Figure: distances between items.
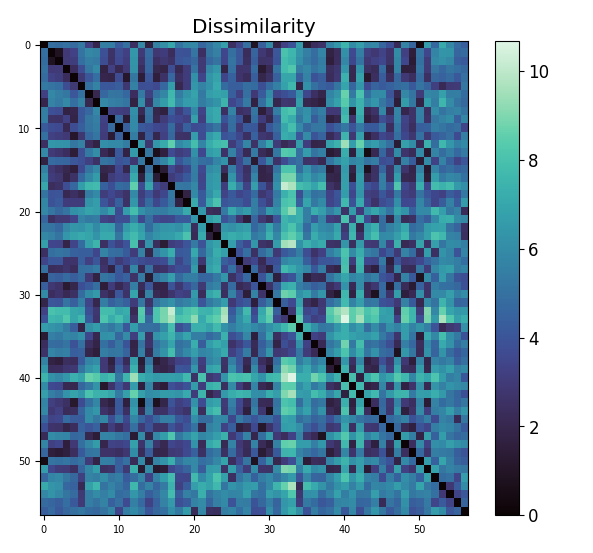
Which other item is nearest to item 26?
46
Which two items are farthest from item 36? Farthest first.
40, 42
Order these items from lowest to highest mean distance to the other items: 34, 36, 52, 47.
36, 47, 52, 34
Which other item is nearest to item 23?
22
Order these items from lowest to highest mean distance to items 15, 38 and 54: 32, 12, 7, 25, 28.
28, 25, 7, 12, 32
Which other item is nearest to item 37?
47
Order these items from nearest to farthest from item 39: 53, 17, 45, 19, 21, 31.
17, 21, 19, 45, 31, 53
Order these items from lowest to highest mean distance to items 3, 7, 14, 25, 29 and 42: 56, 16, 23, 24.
56, 16, 24, 23
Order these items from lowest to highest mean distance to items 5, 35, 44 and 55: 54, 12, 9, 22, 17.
9, 54, 12, 22, 17
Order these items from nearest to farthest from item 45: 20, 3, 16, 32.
3, 16, 20, 32
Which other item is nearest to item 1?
2
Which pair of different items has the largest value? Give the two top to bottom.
33, 40
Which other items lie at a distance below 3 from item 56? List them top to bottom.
20, 22, 23
